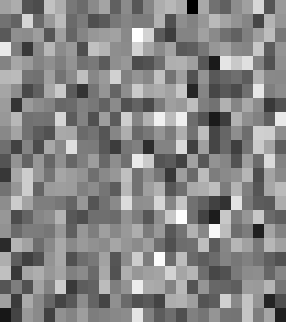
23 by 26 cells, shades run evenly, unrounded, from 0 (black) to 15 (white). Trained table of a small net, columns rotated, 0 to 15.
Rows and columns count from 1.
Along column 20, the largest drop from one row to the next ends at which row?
18
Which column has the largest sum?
17
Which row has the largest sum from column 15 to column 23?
5
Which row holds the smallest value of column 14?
11
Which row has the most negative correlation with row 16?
14
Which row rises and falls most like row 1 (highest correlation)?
7
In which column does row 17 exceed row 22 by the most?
20
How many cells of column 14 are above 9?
9
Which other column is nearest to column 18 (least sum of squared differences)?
4
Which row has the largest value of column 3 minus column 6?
22
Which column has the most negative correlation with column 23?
15
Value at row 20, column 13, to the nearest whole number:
9
